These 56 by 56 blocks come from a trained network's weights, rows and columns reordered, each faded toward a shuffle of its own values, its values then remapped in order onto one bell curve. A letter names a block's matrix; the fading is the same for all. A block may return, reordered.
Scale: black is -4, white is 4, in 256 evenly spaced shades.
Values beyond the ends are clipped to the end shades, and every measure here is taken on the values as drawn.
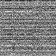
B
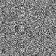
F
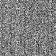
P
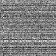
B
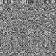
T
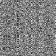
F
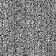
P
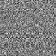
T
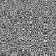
F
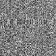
P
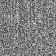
P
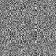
F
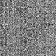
P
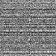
B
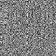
F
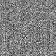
P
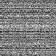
B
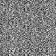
P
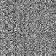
P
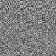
T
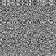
T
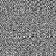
T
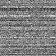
B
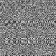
T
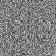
P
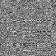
T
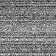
B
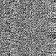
F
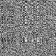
F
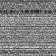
B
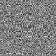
T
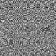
T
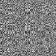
F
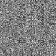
P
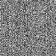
P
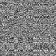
T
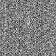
P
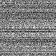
B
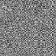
F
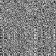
F
